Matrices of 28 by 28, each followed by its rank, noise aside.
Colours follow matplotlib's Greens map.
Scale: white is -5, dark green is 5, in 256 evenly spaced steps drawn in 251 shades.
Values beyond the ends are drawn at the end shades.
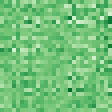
three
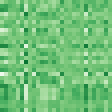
two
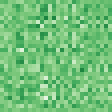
three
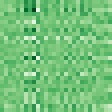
two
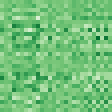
three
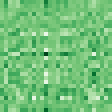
three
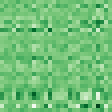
two
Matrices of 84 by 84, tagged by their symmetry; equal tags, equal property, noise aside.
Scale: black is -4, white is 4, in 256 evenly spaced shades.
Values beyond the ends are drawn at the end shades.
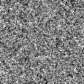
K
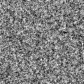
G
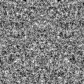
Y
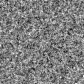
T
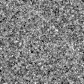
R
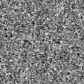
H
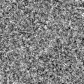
T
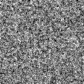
G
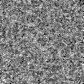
R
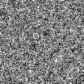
T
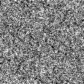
H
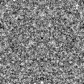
Y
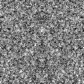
Y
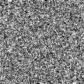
H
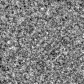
T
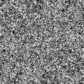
H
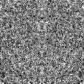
Y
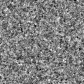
K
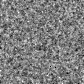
G
